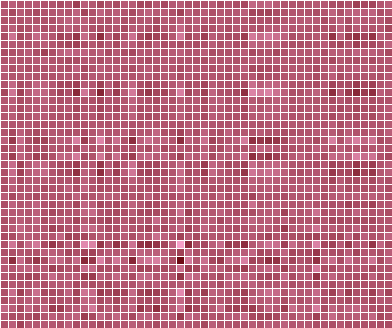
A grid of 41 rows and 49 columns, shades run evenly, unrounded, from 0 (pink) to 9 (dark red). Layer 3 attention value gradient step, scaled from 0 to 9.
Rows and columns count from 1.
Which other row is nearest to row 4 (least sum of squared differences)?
24
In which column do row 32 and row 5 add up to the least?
32
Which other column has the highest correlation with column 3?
26
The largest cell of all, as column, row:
23, 33
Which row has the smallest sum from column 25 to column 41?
12
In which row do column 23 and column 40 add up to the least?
31
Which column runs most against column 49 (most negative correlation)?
43
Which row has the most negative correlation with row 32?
27
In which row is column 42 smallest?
18
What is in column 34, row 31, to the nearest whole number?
3
